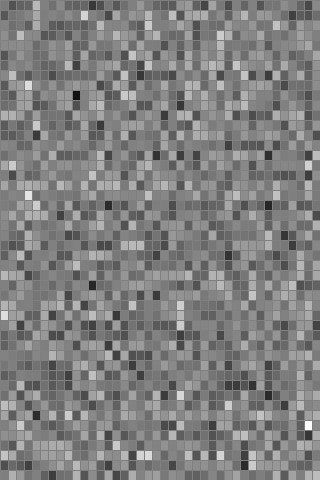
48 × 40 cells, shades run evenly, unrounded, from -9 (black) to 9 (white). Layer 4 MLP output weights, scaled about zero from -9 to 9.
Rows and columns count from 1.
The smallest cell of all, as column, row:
10, 10
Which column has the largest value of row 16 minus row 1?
13
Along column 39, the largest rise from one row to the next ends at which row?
17
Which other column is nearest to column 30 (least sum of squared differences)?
22
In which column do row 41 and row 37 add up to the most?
38
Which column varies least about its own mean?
6
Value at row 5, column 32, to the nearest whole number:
-1
